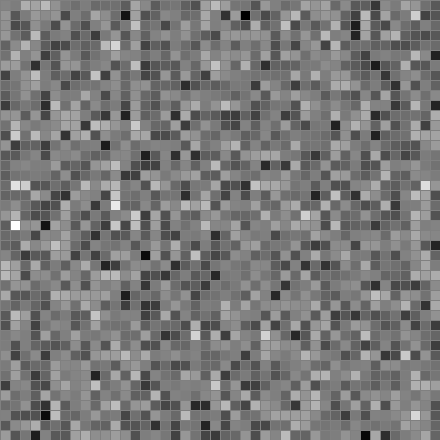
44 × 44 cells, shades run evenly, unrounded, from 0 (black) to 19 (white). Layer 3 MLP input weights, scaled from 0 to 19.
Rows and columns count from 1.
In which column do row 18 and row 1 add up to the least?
13
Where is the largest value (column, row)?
2, 23
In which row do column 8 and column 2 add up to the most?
14
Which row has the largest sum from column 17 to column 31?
21
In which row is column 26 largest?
19
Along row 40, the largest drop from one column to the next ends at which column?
17
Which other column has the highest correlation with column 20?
24
